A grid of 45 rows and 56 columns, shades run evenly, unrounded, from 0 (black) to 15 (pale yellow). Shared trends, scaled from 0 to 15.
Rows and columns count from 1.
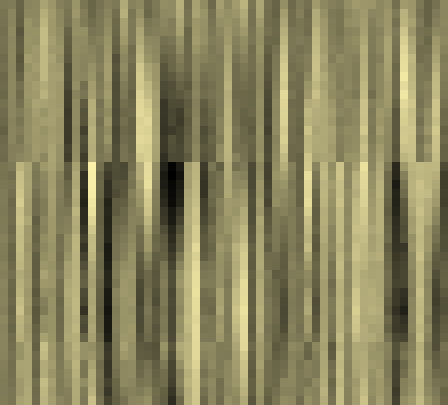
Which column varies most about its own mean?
51
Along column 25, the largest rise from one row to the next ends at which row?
19
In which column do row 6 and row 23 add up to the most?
46
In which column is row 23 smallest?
22
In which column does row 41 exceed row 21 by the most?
23
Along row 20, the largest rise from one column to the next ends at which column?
12
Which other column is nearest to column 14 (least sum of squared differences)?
50
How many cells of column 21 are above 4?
31
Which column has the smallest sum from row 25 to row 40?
14
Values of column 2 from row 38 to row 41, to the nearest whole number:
7 7 7 7
